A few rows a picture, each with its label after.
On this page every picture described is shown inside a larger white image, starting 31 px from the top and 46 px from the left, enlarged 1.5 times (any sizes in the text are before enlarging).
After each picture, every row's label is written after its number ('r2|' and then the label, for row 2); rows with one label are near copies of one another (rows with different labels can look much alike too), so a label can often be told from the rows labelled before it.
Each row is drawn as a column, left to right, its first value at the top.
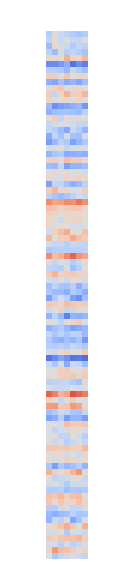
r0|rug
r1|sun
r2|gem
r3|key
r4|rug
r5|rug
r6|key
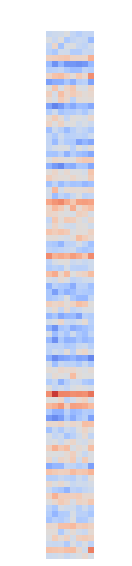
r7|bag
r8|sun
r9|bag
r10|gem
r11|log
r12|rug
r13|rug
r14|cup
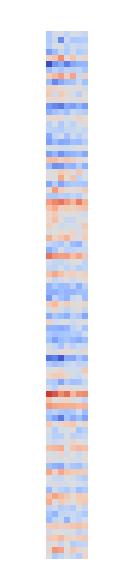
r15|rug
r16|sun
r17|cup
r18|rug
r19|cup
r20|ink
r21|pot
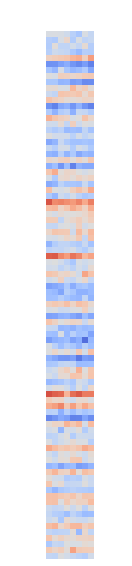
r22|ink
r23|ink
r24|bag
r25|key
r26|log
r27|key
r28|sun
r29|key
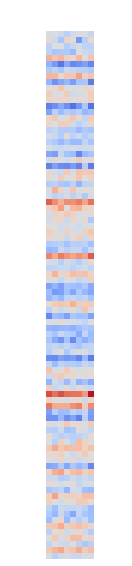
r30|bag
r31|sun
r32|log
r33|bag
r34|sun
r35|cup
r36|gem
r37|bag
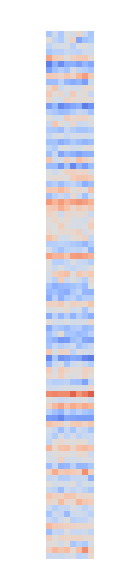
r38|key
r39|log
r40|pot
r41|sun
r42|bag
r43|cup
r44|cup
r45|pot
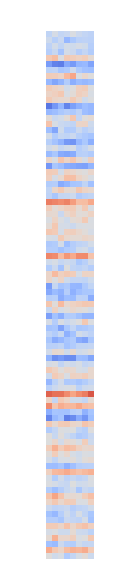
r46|bag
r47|gem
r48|rug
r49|cup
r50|cup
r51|log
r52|log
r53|rug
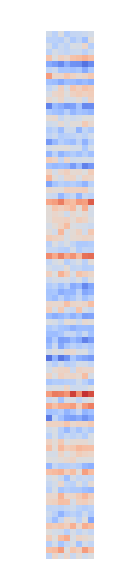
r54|cup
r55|rug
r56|gem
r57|pot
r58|log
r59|gem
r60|log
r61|bag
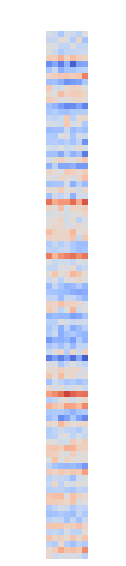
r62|gem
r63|gem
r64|key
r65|bag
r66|gem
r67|bag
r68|cup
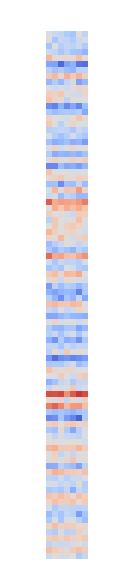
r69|bag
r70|pot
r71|rug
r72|pot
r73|pot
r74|sun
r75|rug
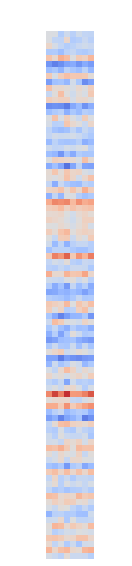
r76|sun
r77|ink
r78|key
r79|bag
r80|pot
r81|gem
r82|sun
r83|log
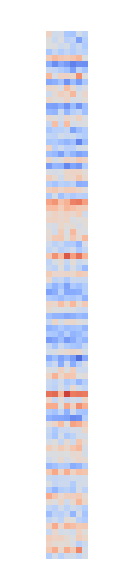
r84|sun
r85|log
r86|key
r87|log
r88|key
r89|cup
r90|rug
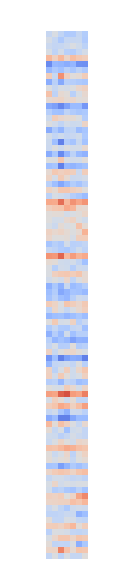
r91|key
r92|ink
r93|cup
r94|pot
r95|ink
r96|gem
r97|gem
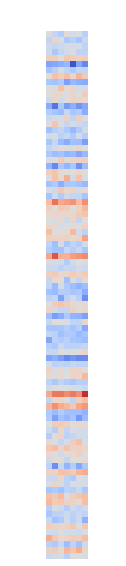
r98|gem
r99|bag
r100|rug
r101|cup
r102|gem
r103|cup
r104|rug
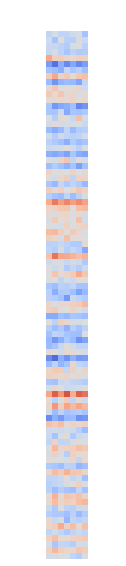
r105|key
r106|gem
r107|key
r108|rug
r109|gem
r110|sun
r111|pot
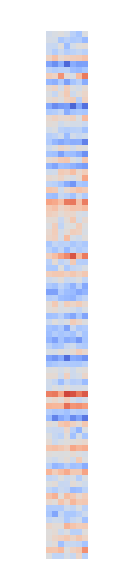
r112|sun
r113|sun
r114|cup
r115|rug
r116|ink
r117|pot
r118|cup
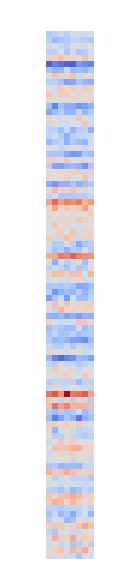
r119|rug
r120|pot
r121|gem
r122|rug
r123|gem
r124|ink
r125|log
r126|gem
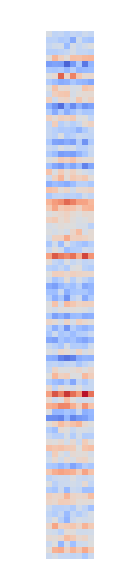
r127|ink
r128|log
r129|cup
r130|rug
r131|cup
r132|key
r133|log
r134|log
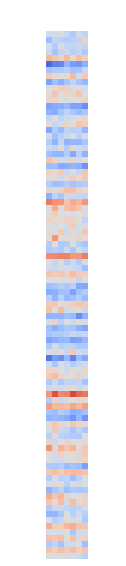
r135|gem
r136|rug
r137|gem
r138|log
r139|pot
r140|log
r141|bag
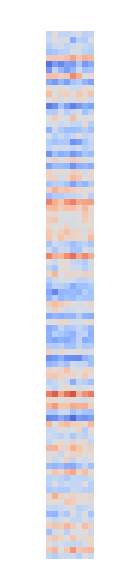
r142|key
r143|sun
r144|key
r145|key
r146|cup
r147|cup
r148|log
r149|key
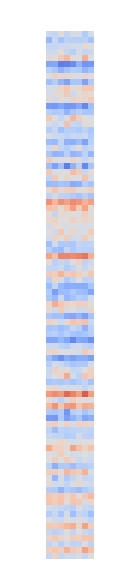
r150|ink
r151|pot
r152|gem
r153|log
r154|ink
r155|ink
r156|log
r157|gem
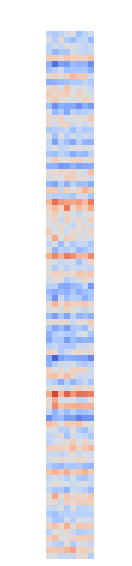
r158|key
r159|rug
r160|bag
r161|log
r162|cup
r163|pot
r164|pot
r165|ink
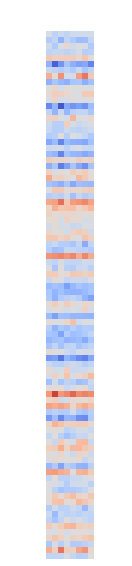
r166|cup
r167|rug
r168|cup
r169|log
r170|ink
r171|cup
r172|cup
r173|rug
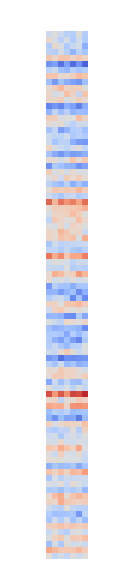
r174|bag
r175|sun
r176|gem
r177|key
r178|rug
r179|sun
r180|rug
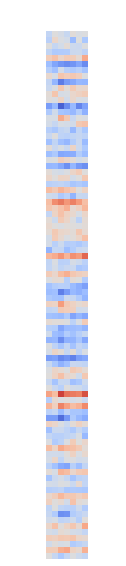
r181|pot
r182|key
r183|sun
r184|sun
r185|gem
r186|bag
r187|log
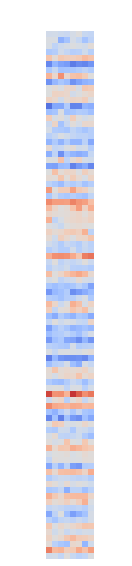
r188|sun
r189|bag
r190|cup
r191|gem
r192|sun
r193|sun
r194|gem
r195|log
